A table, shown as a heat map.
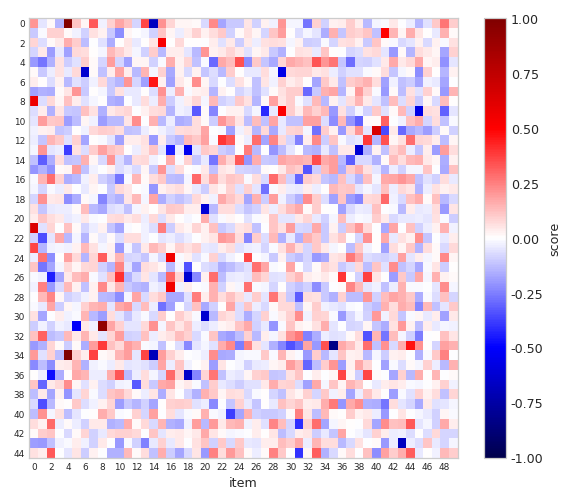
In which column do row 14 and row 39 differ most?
37
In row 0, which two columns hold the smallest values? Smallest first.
14, 32
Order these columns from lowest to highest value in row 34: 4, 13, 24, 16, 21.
24, 16, 21, 13, 4
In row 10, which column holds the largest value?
41
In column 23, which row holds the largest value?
12
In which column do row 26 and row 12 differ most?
18
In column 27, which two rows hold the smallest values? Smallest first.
9, 17
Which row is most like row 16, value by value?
28
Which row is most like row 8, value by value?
21
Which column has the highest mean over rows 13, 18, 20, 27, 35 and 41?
1
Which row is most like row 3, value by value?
38
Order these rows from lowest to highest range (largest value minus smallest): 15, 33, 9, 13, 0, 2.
15, 2, 13, 9, 33, 0
